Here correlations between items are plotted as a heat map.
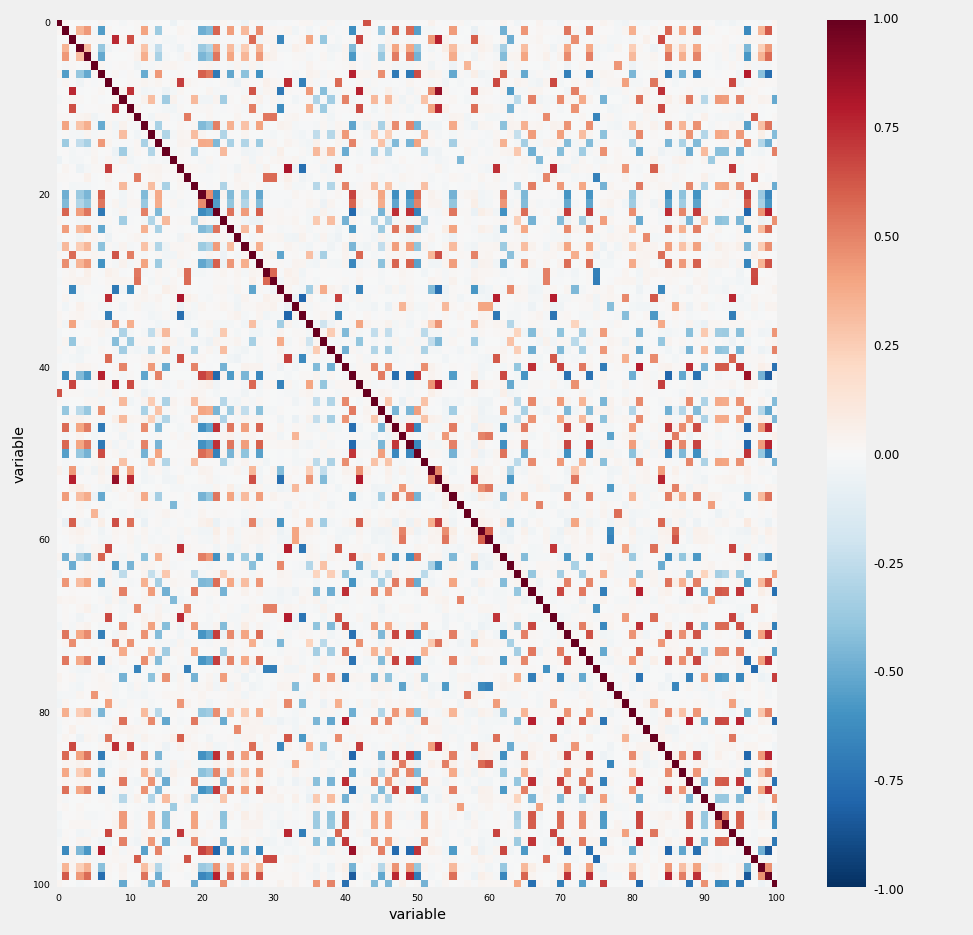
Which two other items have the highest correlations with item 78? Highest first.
57, 5
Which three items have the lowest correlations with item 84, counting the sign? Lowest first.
31, 63, 37
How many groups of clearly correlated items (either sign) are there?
10
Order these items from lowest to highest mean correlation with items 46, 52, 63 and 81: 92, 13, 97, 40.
97, 13, 92, 40
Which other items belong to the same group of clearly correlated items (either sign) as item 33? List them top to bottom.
48, 54, 59, 60, 77, 86
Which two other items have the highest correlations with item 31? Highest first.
63, 37
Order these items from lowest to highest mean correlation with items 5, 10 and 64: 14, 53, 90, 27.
14, 90, 27, 53
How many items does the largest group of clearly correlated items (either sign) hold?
29
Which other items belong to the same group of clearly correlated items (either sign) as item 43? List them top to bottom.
0
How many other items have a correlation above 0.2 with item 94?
8
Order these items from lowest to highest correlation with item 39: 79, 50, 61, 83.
50, 79, 83, 61
